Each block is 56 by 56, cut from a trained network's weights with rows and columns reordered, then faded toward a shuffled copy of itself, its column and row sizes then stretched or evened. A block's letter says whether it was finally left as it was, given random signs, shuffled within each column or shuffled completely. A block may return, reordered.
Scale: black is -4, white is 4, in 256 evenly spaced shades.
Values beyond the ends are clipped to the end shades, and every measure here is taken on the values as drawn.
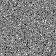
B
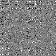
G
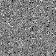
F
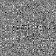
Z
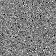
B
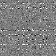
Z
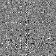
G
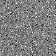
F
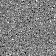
B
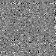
G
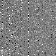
F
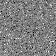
B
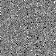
F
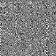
Z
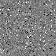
F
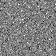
B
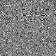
G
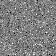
B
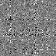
G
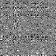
Z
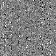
F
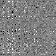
G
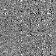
G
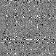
G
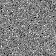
B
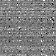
Z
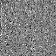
F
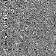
Z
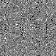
Z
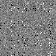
G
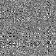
G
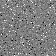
B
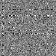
G
